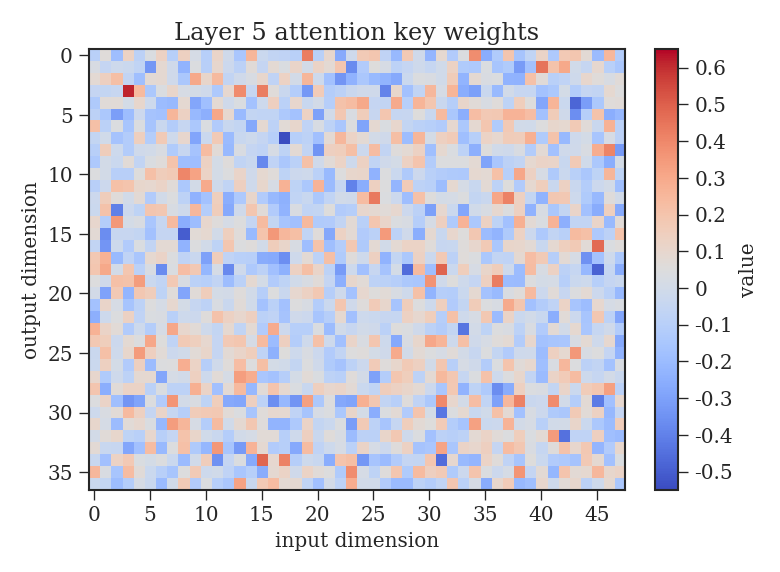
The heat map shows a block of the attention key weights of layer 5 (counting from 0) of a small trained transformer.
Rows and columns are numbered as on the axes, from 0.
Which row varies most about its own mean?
29
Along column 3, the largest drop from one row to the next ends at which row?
4
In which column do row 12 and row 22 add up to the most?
37
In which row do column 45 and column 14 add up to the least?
18
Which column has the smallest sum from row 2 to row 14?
17
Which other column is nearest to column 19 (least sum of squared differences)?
34
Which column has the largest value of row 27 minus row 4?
43
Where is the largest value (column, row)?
3, 3
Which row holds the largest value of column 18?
15
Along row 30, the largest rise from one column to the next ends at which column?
32
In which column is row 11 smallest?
23
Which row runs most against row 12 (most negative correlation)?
28
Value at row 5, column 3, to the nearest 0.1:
-0.2
